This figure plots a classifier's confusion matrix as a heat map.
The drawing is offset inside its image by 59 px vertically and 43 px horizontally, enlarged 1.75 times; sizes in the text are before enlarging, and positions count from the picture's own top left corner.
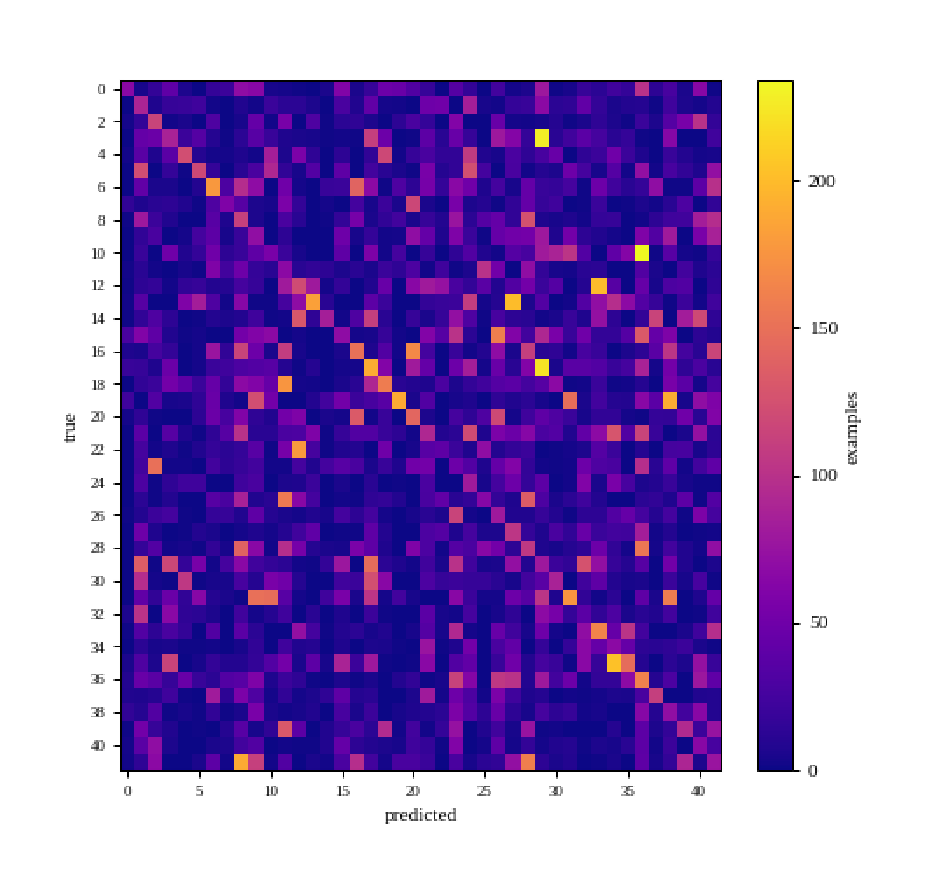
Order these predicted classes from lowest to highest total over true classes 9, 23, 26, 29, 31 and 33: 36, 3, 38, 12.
12, 3, 36, 38
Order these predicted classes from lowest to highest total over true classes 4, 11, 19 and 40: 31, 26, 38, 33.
33, 26, 31, 38
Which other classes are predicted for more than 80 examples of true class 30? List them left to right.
1, 4, 17
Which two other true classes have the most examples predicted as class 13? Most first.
12, 21
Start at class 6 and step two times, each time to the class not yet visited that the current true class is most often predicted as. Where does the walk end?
20
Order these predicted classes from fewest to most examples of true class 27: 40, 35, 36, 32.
40, 35, 32, 36
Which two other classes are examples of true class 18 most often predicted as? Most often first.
11, 17
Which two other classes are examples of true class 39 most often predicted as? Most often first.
11, 18
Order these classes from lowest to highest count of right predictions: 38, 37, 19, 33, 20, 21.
38, 21, 37, 20, 33, 19
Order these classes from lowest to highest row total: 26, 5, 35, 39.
26, 39, 5, 35
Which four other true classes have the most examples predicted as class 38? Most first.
19, 31, 16, 9
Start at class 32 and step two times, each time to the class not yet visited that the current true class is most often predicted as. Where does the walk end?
24
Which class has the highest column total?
36
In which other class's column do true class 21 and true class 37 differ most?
34
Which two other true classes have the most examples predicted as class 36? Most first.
10, 28
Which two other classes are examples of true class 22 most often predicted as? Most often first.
12, 25
